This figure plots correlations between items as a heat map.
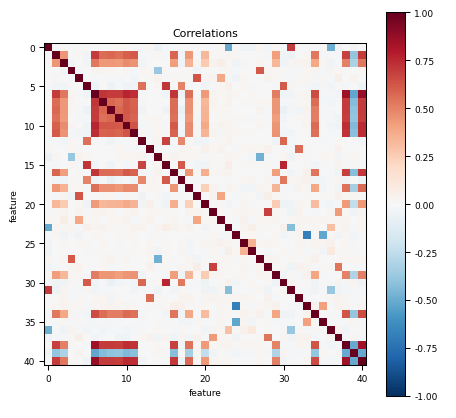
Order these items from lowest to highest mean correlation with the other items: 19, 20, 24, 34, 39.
39, 24, 19, 20, 34
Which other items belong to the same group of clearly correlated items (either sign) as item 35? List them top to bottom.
24, 33
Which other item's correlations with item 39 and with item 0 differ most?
31
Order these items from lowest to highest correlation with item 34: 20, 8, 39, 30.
39, 30, 20, 8
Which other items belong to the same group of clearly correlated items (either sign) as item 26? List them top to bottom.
25
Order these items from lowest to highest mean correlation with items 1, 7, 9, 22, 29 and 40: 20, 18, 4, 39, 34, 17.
39, 17, 4, 20, 18, 34
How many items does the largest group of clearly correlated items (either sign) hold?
16
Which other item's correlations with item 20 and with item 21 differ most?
28
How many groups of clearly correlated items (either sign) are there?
9
